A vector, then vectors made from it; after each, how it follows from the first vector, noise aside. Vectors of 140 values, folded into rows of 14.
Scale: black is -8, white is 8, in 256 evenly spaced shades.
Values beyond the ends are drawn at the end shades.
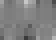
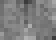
negated.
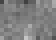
negated.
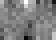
scaled up.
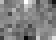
scaled up.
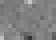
reversed, negated, partly zeroed.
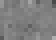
partly zeroed.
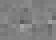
wrapped around, shrunk.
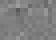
wrapped around, negated, shrunk.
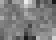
scaled up.
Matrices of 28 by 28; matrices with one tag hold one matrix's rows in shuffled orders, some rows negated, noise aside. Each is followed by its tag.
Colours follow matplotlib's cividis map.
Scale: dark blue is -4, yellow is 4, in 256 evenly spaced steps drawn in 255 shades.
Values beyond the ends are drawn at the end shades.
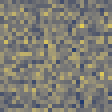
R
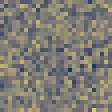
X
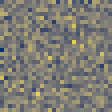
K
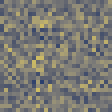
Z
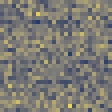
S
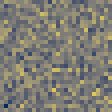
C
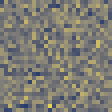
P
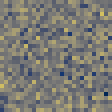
X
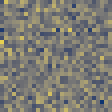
K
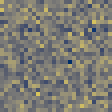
X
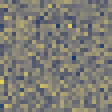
K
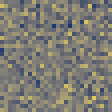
X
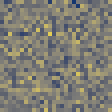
P
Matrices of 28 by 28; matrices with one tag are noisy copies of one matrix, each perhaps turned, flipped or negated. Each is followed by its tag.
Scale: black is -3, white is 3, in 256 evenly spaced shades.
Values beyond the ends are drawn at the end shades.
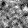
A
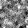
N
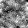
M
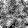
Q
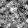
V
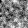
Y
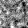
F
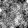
M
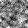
V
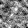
V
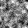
N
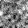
Y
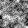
M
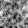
Y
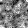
Q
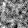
F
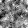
Q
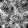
Q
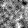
A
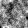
M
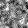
N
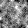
M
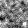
A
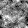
M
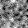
Y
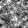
V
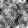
M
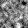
A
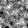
N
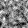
F
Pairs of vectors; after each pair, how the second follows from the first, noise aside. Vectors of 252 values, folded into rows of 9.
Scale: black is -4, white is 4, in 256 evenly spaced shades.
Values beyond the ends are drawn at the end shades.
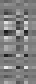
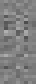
negated, shrunk.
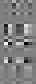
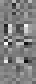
copied.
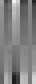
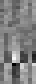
wrapped around, negated.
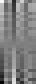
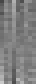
negated, shrunk.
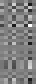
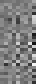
wrapped around.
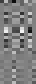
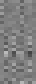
reversed, negated, shrunk.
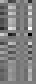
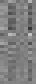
negated, shrunk.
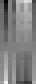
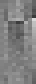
wrapped around, negated, shrunk.
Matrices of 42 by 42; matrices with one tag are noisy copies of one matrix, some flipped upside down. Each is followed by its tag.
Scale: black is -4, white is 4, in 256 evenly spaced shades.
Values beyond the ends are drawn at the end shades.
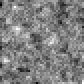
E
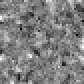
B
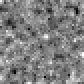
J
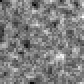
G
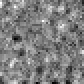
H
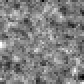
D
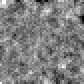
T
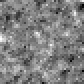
D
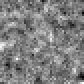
D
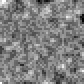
T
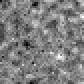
G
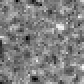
G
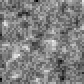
E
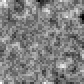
T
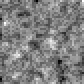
E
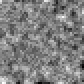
T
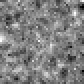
D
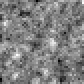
E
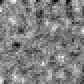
H
